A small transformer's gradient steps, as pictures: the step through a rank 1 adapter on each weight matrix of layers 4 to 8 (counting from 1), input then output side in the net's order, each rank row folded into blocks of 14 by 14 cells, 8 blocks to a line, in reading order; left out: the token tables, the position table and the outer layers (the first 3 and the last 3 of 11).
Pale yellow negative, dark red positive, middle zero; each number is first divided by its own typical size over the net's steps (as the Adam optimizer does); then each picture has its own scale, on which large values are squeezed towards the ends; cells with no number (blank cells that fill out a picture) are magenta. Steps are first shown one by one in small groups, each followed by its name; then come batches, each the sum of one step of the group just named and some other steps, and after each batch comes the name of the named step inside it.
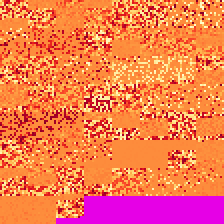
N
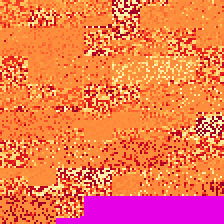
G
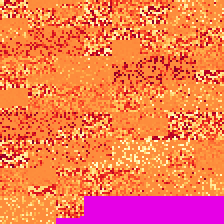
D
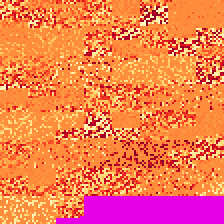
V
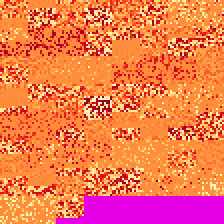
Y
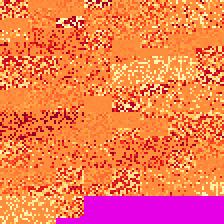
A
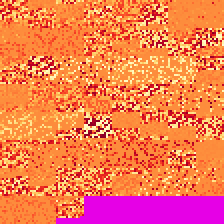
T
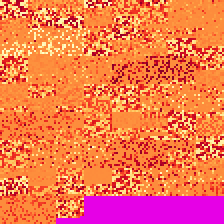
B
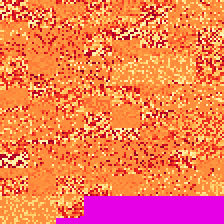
V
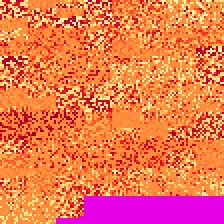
A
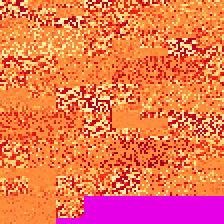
B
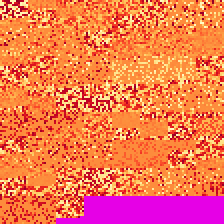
N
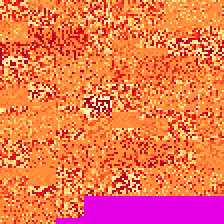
Y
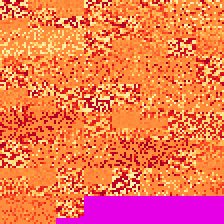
B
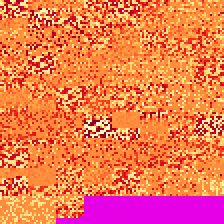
T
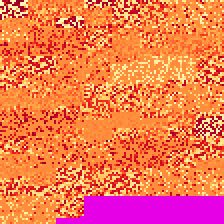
A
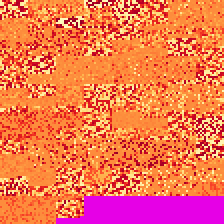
B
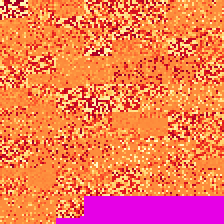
D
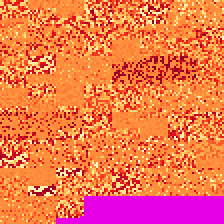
D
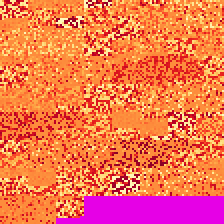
B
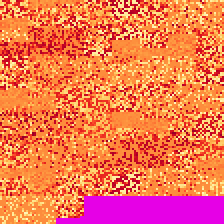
A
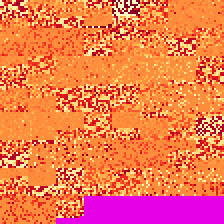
G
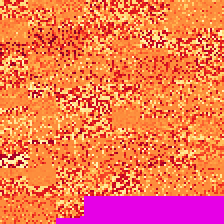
D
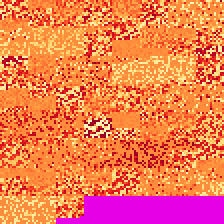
V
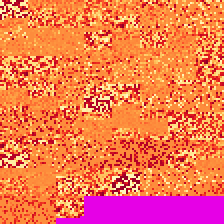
N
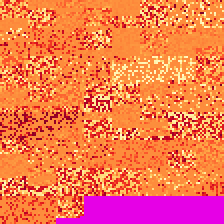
N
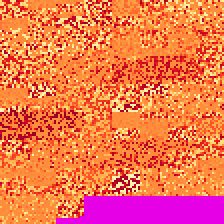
B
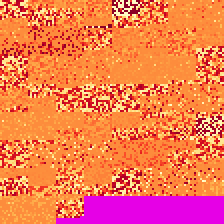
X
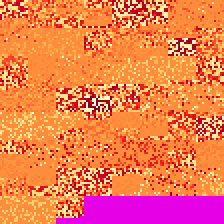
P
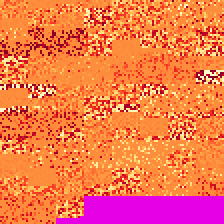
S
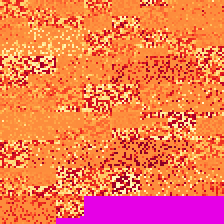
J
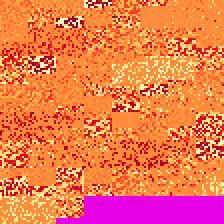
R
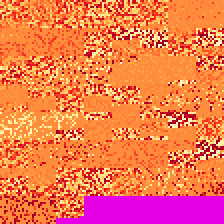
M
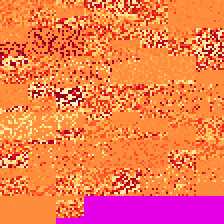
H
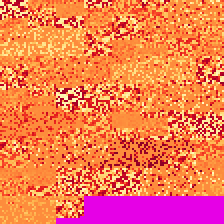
J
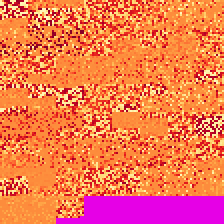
S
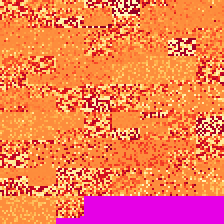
P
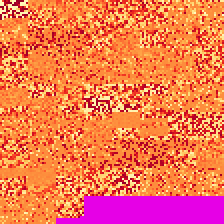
P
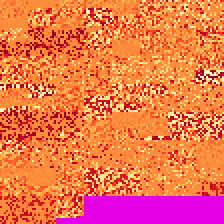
S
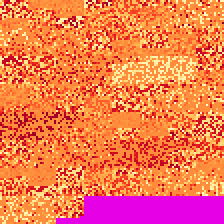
R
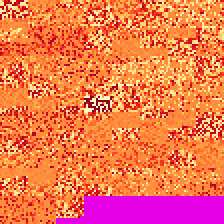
P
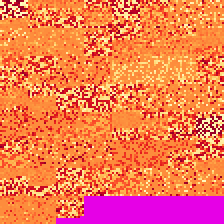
X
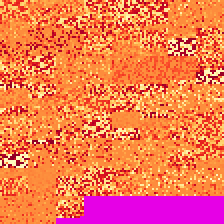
S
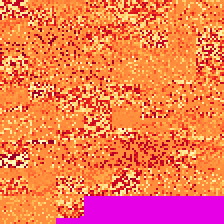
H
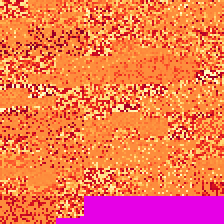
S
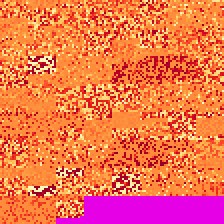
J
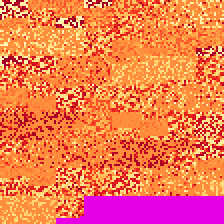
R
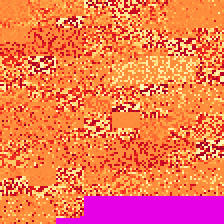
R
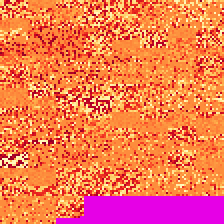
H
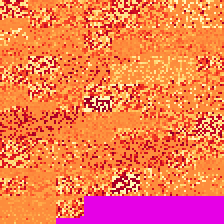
X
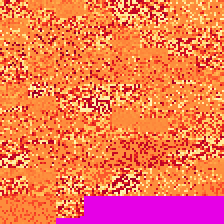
H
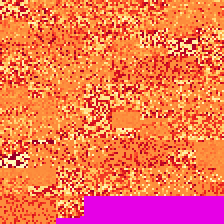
J
